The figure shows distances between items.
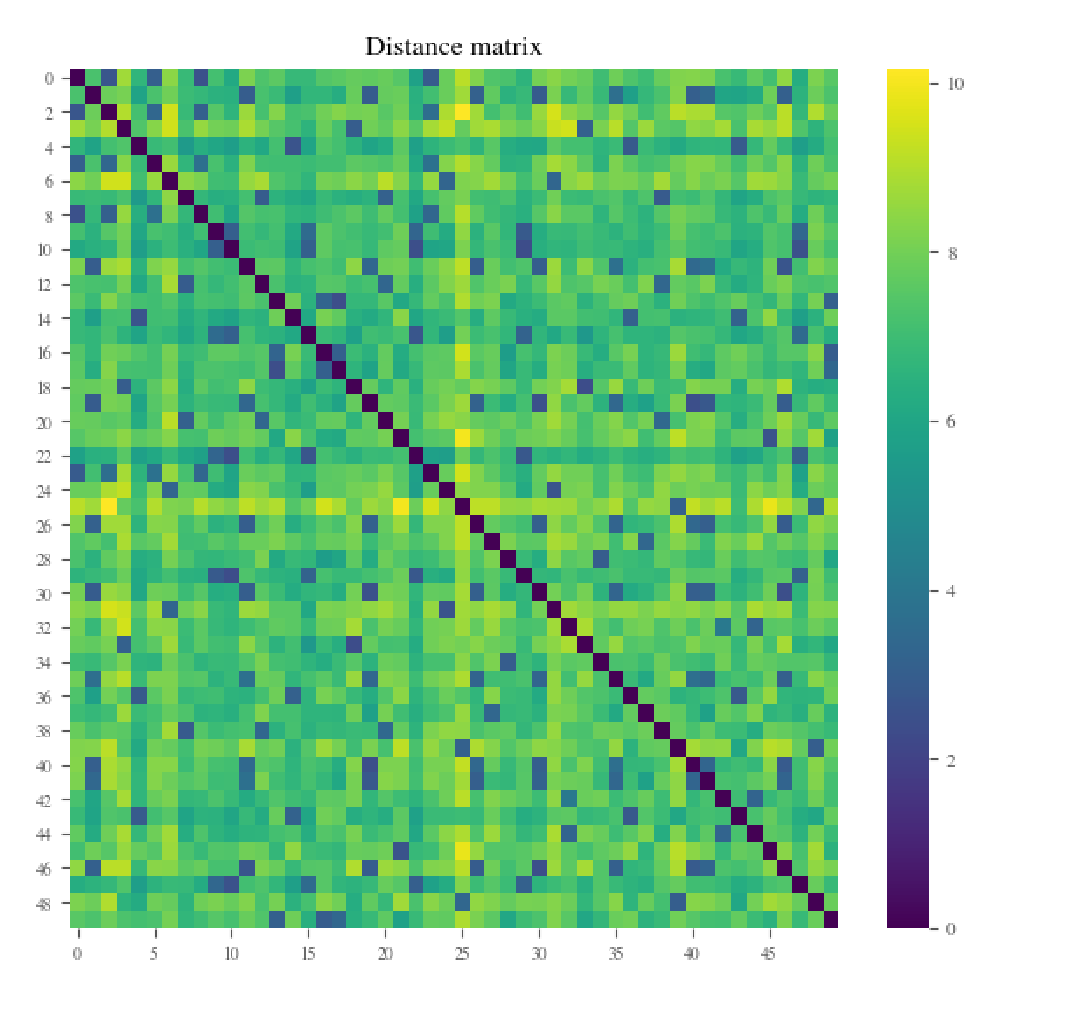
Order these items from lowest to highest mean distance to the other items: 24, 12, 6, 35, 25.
35, 12, 24, 6, 25
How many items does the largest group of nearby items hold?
9
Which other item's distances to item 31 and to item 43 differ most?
36
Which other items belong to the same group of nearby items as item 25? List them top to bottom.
39, 48
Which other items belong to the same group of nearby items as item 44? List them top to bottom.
32, 42
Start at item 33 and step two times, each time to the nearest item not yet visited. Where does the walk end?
3
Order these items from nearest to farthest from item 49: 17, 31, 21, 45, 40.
17, 21, 45, 40, 31
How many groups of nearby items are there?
13
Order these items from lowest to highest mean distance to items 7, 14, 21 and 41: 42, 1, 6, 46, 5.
1, 46, 42, 5, 6
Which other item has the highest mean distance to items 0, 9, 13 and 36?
25
